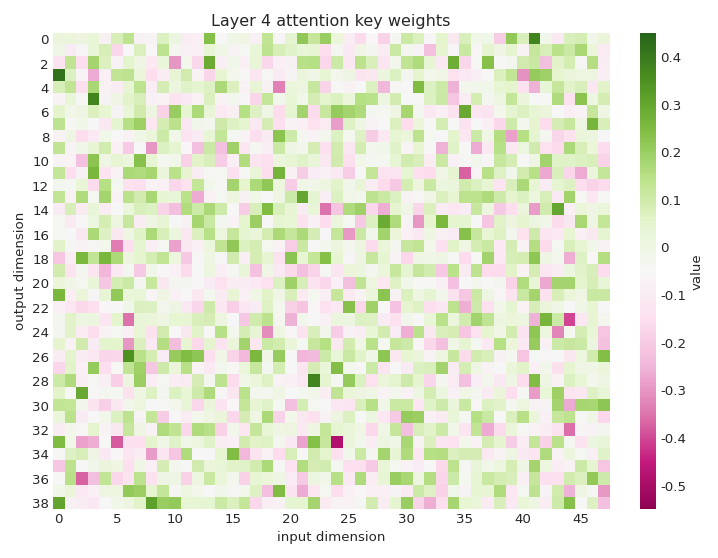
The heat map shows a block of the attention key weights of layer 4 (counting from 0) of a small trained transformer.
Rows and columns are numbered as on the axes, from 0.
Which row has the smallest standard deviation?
1
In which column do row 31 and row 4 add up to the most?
31
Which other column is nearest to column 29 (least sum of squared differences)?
45
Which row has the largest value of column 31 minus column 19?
4
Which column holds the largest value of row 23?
42
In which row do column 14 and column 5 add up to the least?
33
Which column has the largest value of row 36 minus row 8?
39
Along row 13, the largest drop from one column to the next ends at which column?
12
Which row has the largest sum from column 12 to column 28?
16
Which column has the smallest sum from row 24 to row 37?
21
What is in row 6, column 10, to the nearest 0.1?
0.2
